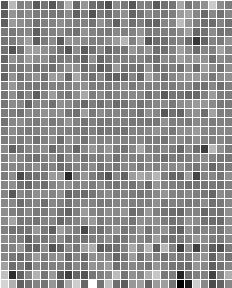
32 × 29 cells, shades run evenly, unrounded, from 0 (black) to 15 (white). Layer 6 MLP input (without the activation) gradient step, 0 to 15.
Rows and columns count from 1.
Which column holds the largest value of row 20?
20
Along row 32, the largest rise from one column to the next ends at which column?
25
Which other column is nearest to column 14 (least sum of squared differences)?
1
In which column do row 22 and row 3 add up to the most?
23
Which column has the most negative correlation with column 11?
5
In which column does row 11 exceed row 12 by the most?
11
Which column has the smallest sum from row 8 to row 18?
21
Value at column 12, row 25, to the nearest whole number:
9
